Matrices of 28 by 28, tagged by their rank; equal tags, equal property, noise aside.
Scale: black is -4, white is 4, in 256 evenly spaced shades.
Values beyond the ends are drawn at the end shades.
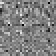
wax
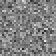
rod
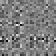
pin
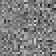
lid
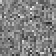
rod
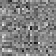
lid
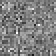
rod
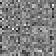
lid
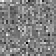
lid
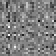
pin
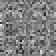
lid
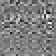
wax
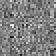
lid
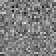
lid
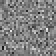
rod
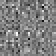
wax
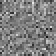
lid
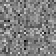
lid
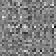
wax
